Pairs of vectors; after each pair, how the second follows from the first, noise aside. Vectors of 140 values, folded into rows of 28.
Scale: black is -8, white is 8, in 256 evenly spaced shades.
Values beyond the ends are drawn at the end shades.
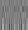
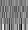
scaled up.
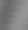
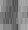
wrapped around, negated, scaled up.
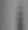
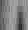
scaled up.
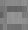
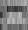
scaled up.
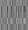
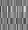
negated, scaled up.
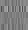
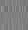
negated, shrunk.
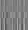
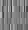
wrapped around, negated, scaled up.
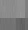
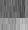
negated, scaled up.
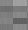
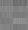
negated, shrunk.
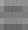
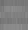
negated, shrunk.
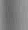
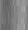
wrapped around.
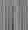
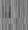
wrapped around.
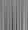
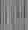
wrapped around.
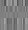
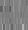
reversed, negated, partly zeroed.
